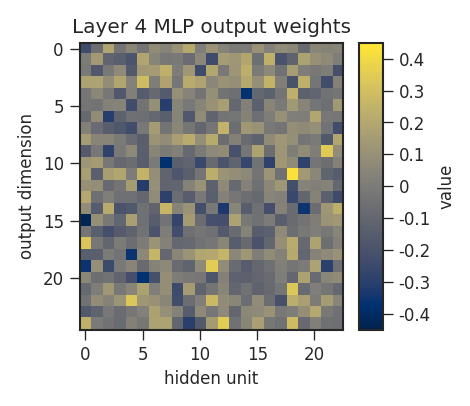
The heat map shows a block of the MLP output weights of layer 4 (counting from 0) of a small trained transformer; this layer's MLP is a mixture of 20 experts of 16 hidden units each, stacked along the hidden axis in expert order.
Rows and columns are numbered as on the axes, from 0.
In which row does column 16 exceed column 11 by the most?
1
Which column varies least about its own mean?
20
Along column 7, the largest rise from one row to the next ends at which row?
14
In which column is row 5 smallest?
7
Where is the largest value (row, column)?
11, 18
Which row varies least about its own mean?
16
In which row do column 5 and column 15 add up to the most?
3
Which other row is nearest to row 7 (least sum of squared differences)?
23
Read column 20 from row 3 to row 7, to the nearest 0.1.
0 -0.1 0 0.2 0.1
